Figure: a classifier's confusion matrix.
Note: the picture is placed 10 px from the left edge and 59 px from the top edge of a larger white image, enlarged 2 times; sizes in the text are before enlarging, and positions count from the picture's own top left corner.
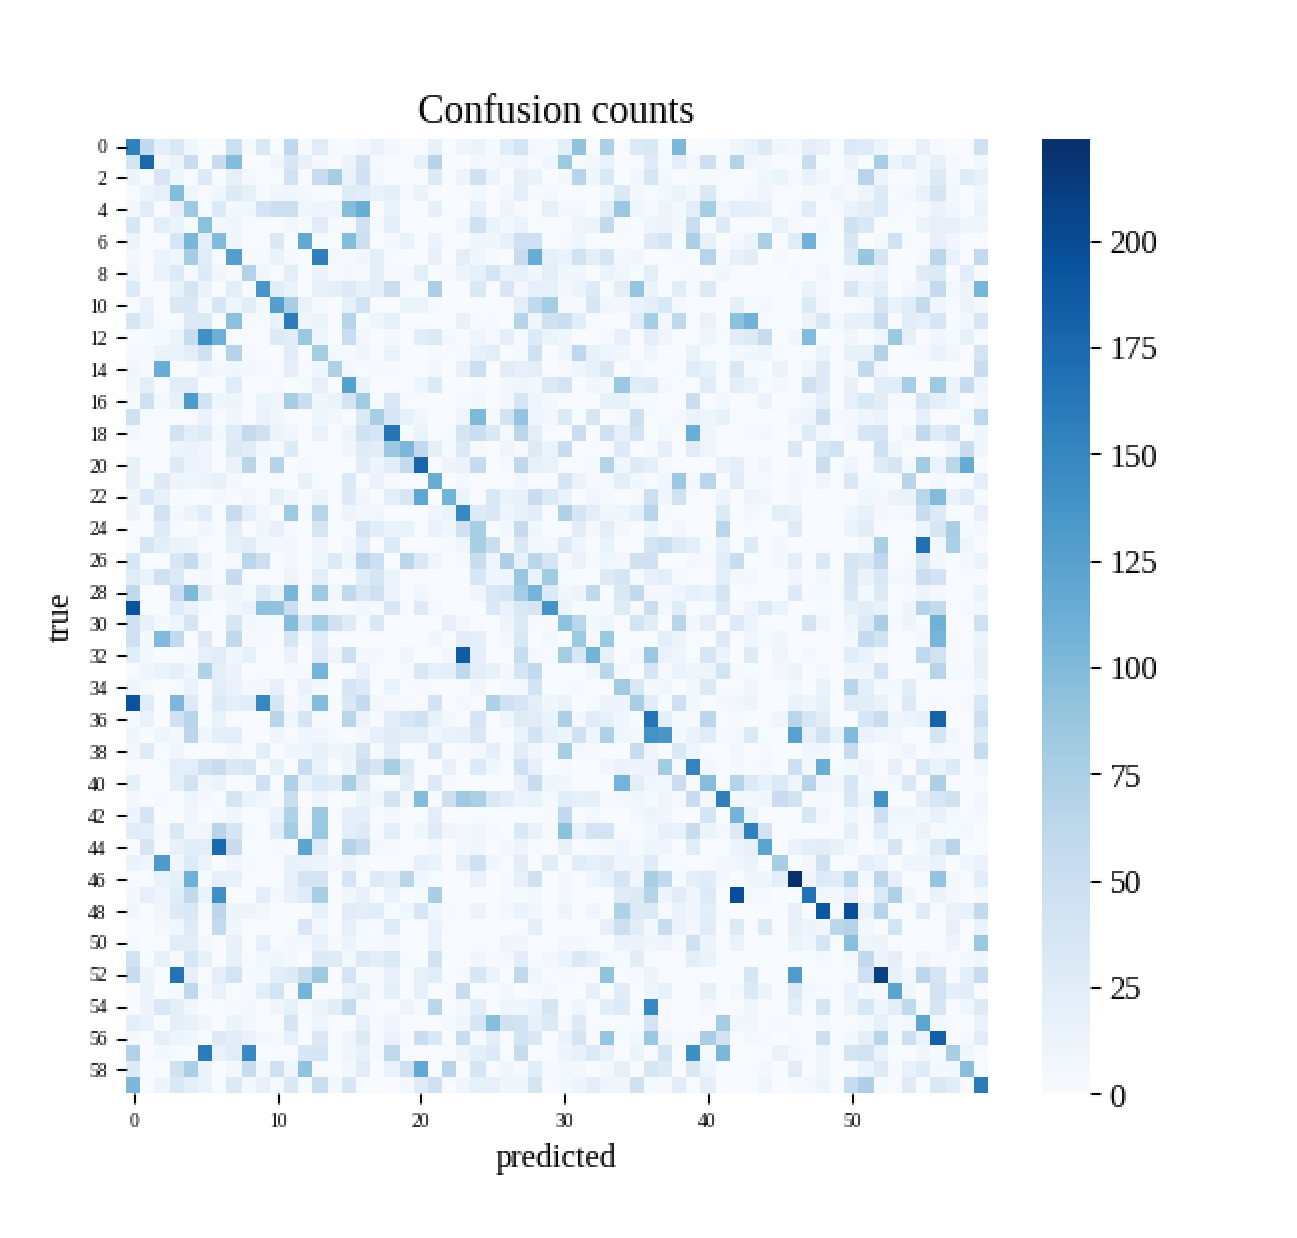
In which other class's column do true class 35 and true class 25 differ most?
0
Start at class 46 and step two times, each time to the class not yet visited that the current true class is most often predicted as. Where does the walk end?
16
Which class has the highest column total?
56
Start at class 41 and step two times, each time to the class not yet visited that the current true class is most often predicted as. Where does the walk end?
3
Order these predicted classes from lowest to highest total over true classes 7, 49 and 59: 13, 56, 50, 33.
33, 56, 50, 13
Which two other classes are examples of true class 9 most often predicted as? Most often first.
59, 35
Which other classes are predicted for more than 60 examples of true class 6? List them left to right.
4, 12, 15, 39, 44, 47
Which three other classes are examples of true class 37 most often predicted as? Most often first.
36, 46, 50
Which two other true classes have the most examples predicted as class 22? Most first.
58, 41
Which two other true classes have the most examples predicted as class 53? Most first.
12, 47
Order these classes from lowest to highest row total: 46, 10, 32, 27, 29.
27, 10, 32, 29, 46
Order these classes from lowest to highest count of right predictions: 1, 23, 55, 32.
32, 55, 23, 1
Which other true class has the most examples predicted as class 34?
40
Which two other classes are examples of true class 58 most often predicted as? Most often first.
20, 12
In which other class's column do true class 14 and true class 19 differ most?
2
